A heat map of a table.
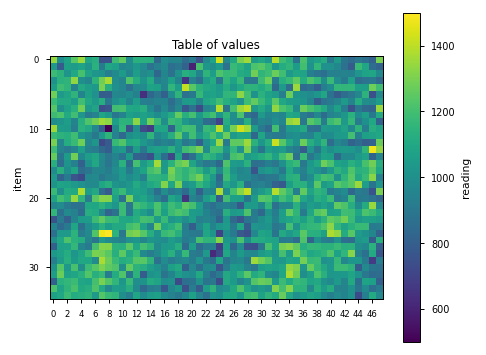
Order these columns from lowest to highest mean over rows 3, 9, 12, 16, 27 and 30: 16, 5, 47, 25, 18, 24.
24, 47, 16, 5, 25, 18
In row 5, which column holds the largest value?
27
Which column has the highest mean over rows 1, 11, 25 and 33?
8
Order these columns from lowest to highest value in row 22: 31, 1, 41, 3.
1, 3, 31, 41
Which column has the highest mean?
34
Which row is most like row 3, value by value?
20
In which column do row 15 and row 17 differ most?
21
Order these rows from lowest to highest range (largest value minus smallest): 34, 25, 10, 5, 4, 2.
2, 34, 4, 5, 25, 10
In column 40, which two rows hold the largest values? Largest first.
25, 24
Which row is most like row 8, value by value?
11
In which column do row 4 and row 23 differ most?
19
